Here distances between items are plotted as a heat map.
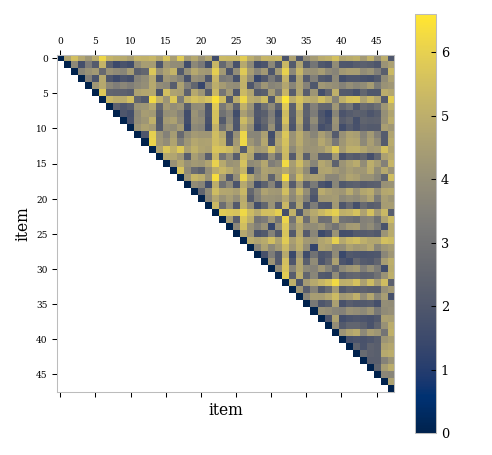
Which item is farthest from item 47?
6
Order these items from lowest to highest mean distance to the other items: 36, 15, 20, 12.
36, 20, 12, 15
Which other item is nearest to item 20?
4
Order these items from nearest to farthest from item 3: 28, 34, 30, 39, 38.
28, 38, 30, 39, 34
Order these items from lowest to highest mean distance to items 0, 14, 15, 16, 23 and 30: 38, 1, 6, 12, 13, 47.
1, 38, 12, 47, 6, 13
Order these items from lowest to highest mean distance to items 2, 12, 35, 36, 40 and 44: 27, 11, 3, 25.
3, 25, 11, 27
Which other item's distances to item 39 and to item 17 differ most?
15
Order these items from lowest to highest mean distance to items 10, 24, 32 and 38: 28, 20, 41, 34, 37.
28, 37, 41, 34, 20
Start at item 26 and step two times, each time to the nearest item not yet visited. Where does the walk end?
33
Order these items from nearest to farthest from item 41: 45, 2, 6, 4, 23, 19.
45, 23, 4, 2, 19, 6
